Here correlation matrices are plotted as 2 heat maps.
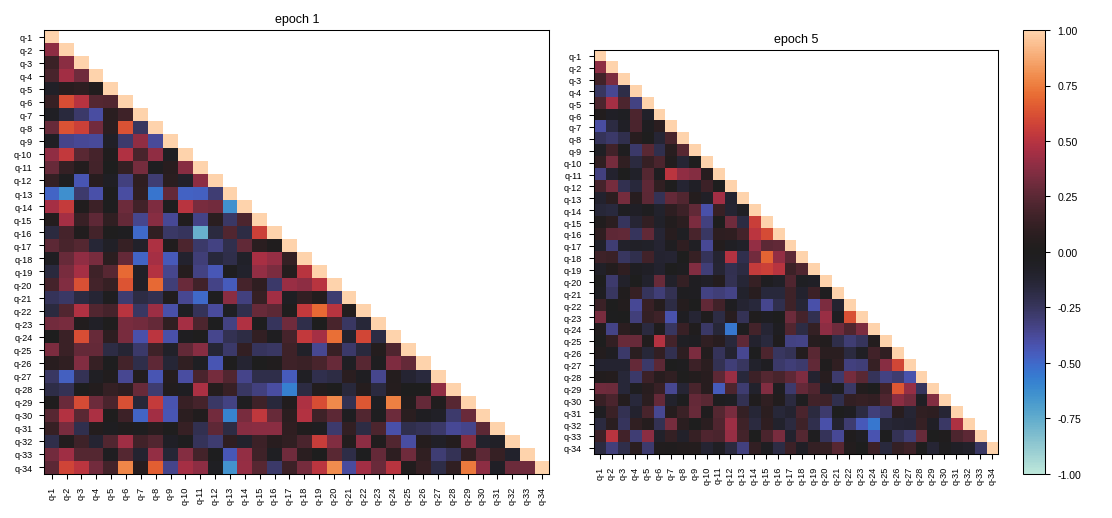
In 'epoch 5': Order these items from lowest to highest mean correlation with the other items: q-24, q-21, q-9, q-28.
q-21, q-24, q-28, q-9
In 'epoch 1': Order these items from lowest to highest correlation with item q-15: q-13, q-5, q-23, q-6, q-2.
q-13, q-23, q-5, q-6, q-2
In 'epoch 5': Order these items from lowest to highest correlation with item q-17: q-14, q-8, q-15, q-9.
q-9, q-8, q-15, q-14
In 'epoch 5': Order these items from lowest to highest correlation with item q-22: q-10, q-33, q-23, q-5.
q-33, q-5, q-10, q-23
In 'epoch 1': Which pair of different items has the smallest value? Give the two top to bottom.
q-11, q-16
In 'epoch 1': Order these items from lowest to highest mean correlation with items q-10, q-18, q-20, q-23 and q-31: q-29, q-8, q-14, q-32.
q-32, q-29, q-14, q-8
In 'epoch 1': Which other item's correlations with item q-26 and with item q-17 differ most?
q-28
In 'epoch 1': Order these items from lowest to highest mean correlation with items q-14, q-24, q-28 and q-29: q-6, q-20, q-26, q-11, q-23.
q-23, q-26, q-11, q-6, q-20
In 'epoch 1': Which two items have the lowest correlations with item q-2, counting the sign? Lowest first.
q-13, q-27
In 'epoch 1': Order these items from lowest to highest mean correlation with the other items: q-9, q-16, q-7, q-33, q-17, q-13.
q-13, q-9, q-7, q-16, q-17, q-33
